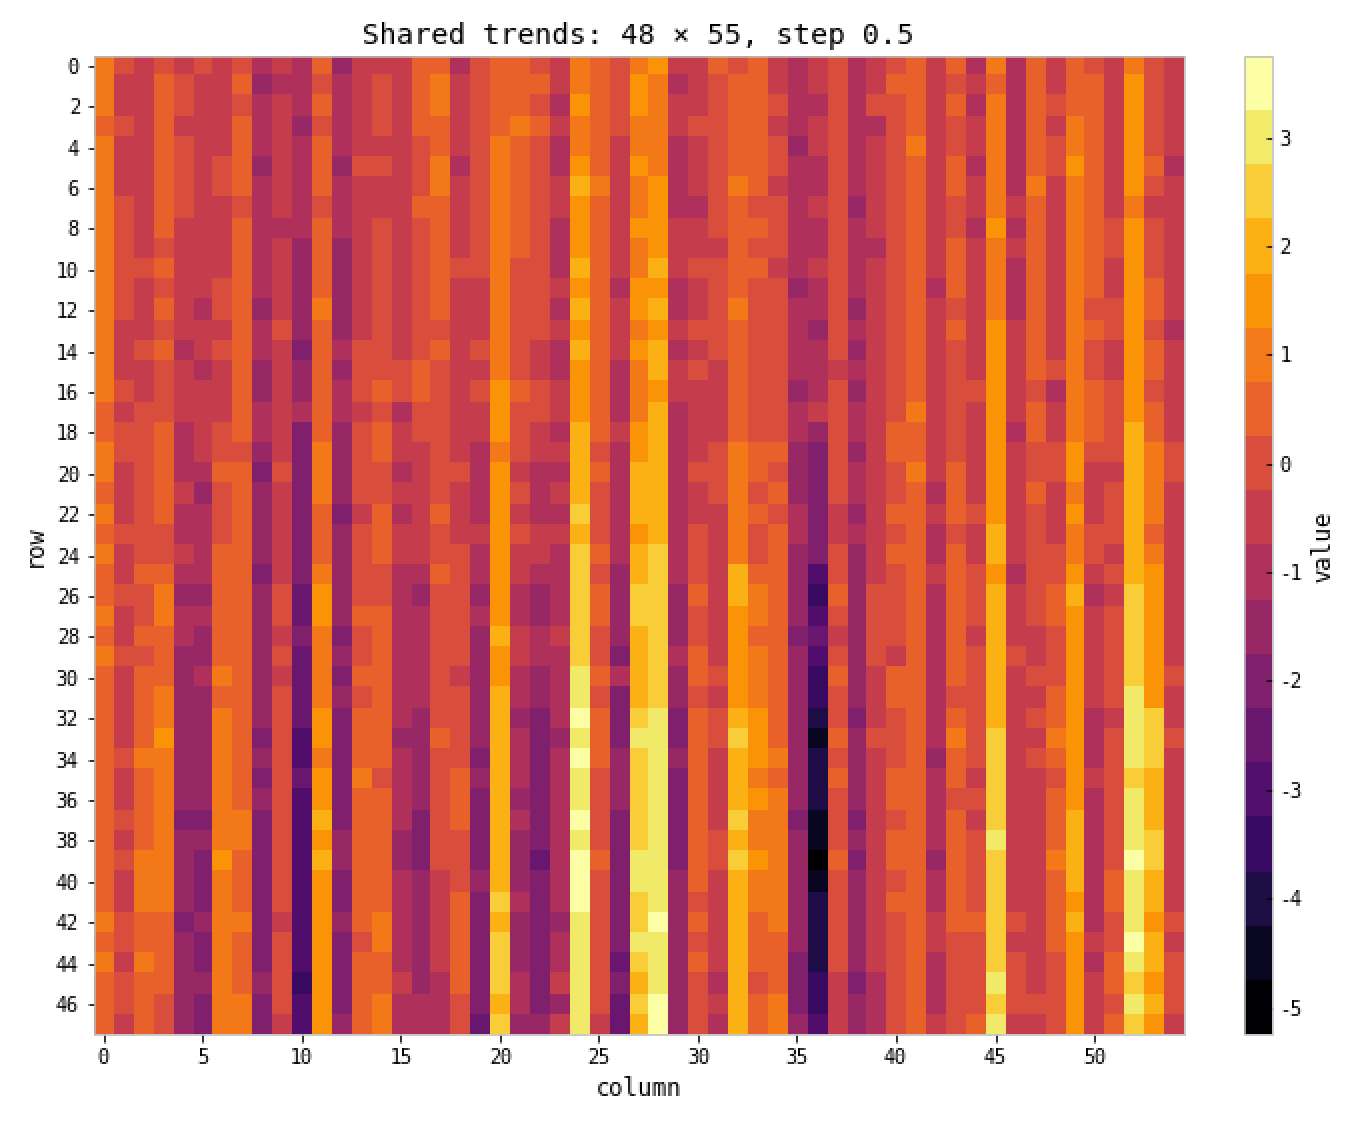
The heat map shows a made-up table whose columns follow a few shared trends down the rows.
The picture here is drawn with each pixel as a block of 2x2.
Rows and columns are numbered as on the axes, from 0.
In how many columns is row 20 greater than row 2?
21
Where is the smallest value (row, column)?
39, 36
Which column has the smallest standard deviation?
41
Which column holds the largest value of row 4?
52
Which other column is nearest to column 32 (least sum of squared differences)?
53
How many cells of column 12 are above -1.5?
10
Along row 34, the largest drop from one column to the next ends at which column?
29
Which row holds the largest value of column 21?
3
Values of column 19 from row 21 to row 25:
-1 -1 -0.5 -1 -1
